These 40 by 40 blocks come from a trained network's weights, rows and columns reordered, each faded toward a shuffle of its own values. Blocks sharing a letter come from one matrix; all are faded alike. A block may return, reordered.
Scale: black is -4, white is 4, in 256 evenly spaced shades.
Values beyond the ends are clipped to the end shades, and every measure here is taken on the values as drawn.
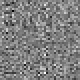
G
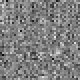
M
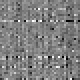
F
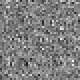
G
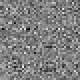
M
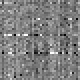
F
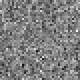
G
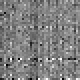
F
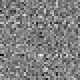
M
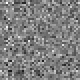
M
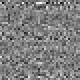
M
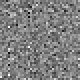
G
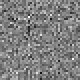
G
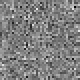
G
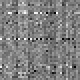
F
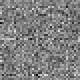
M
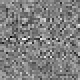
M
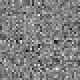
G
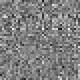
M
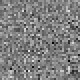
G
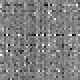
F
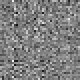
G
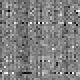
F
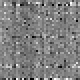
F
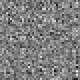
G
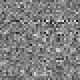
M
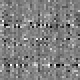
F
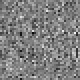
G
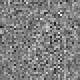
G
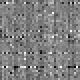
F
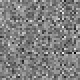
M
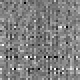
F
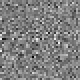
M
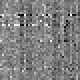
F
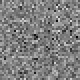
G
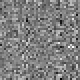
G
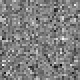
G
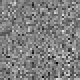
G
